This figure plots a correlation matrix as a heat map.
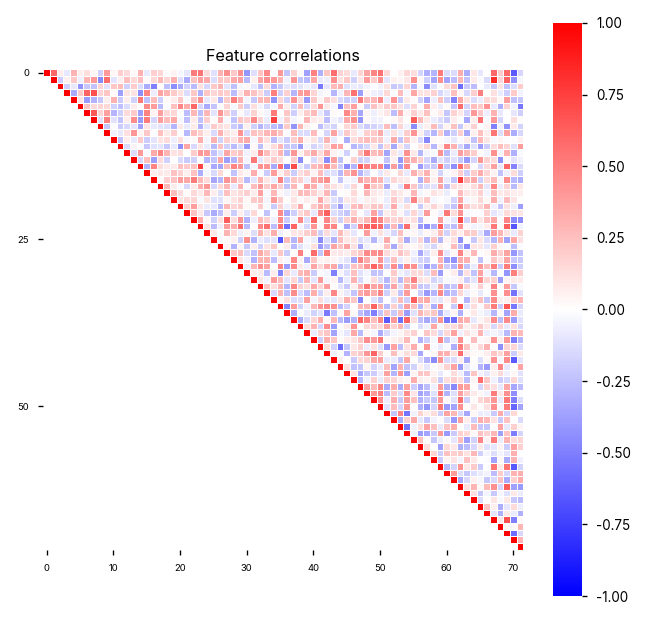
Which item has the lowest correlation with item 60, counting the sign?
37
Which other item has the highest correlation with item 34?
7
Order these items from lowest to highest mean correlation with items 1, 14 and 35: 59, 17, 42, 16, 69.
17, 42, 16, 59, 69
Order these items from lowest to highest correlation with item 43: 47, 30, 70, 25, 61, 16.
70, 30, 25, 61, 16, 47
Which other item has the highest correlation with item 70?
30
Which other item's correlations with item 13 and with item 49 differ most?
42
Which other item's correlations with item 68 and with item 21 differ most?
41
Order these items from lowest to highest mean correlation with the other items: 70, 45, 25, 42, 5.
70, 25, 45, 5, 42
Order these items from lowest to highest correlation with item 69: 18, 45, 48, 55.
45, 18, 55, 48
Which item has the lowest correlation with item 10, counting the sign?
57
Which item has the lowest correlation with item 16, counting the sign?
2
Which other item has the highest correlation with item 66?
5
